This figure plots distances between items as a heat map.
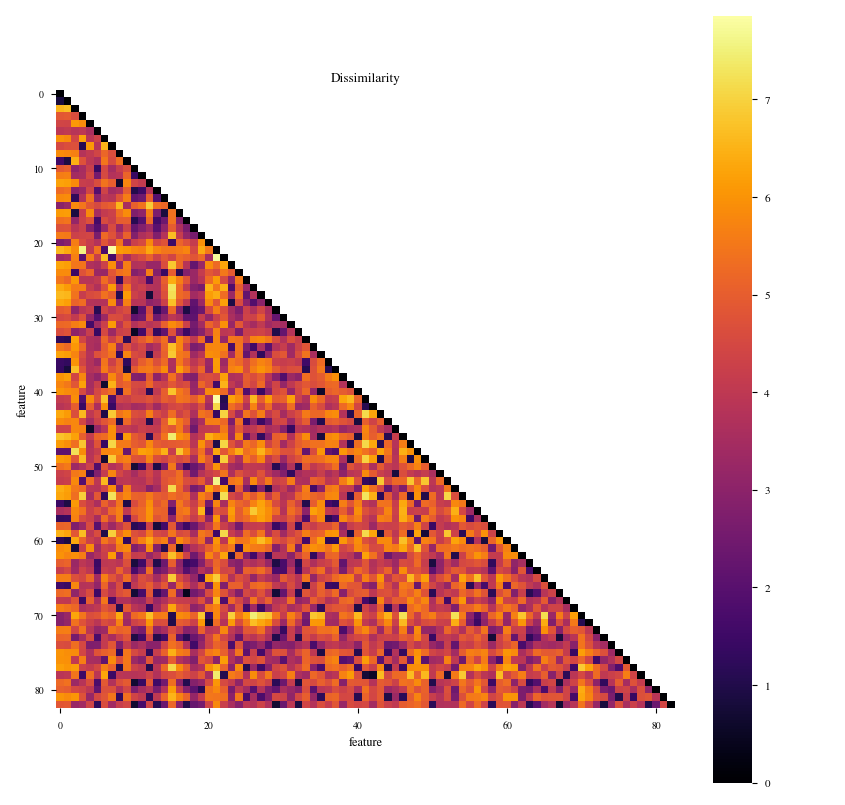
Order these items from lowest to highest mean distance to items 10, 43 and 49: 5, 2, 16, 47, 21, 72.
47, 21, 72, 5, 16, 2
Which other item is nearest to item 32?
10
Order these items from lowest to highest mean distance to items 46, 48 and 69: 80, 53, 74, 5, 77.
77, 74, 53, 80, 5
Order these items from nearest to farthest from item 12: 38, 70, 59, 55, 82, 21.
82, 38, 59, 55, 21, 70
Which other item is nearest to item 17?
67
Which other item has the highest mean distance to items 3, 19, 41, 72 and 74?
21
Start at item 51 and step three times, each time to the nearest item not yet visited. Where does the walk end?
31
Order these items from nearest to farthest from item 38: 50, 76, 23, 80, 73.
76, 50, 73, 23, 80
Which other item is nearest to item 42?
78
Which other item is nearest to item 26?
53
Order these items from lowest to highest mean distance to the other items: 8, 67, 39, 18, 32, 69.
18, 32, 67, 69, 8, 39
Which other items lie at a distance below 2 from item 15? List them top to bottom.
20, 56, 70, 71
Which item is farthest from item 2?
48
